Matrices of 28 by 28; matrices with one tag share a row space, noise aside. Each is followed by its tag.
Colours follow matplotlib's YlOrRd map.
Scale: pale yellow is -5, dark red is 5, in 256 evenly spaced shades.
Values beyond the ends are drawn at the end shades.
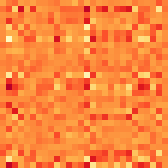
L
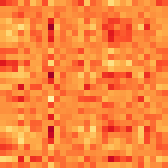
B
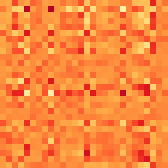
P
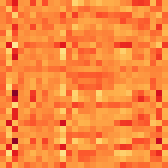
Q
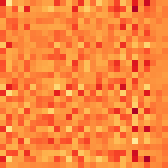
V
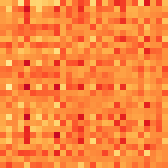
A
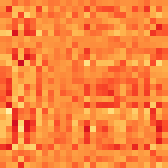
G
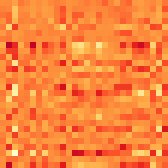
Q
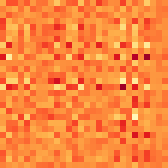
V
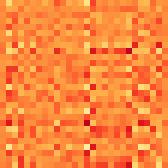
L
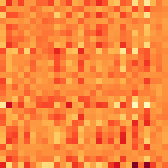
V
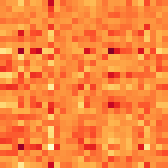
B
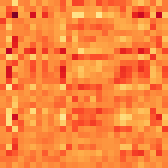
Q
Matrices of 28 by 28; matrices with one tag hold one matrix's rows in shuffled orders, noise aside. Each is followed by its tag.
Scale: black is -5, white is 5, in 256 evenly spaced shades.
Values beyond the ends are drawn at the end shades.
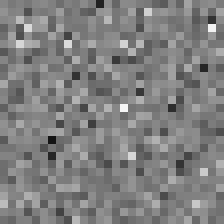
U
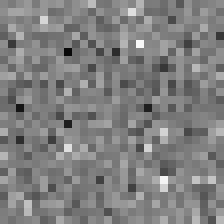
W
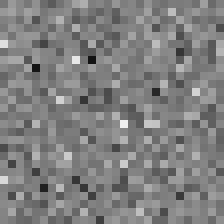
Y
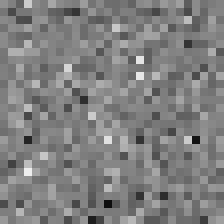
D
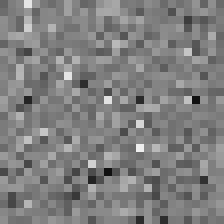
D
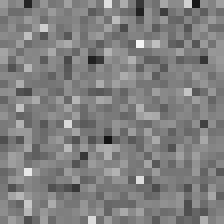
D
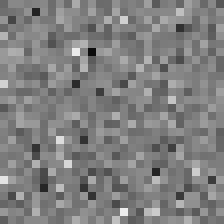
Y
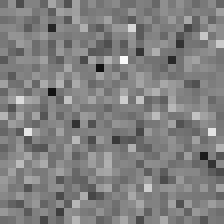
U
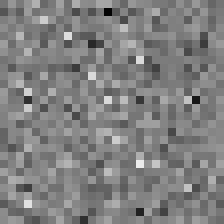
D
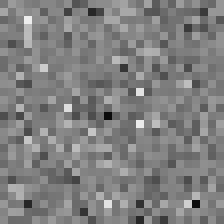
D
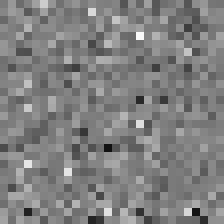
D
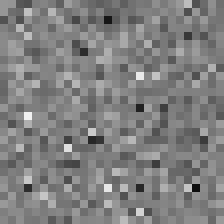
D
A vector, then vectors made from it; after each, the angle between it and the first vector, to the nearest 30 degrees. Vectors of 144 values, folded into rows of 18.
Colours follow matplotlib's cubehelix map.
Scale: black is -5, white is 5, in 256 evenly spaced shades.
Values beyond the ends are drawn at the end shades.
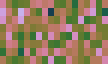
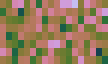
120 degrees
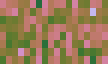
90 degrees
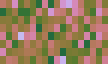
120 degrees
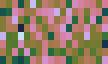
90 degrees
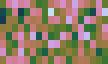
150 degrees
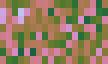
30 degrees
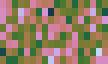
30 degrees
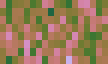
60 degrees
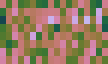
120 degrees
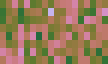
150 degrees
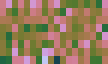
90 degrees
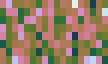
120 degrees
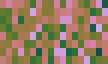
120 degrees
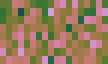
150 degrees
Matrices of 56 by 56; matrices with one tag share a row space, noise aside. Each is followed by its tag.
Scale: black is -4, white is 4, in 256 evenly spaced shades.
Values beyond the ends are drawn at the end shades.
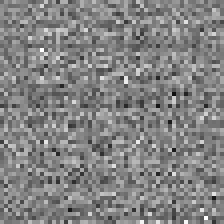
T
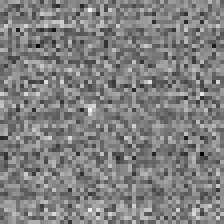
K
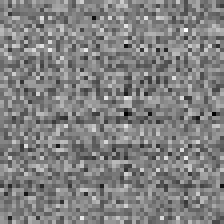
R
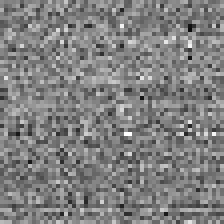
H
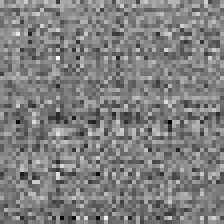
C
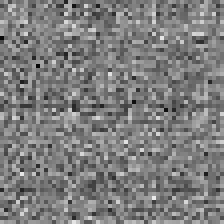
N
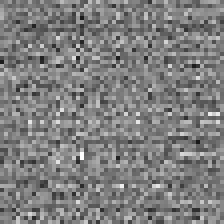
C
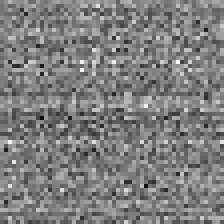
R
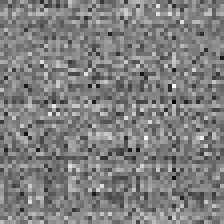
T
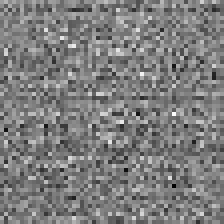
T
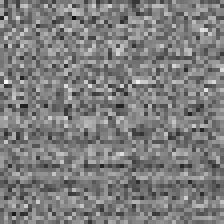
N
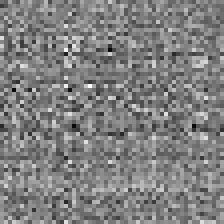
N
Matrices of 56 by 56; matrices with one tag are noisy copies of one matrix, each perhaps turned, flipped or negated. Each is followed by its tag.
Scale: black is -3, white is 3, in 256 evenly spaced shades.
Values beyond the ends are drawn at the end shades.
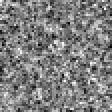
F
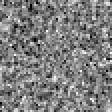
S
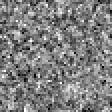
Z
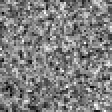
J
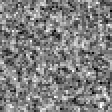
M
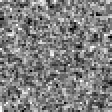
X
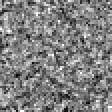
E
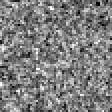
J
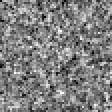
F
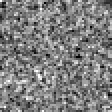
S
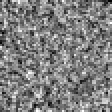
X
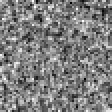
X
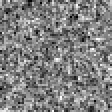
X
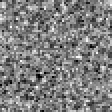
S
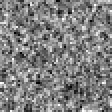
Z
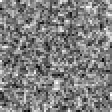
J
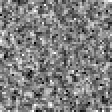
X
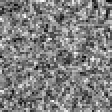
F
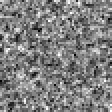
X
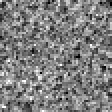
S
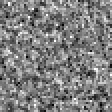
M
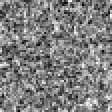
J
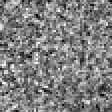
J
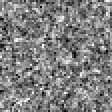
F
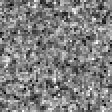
M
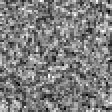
E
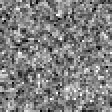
Z
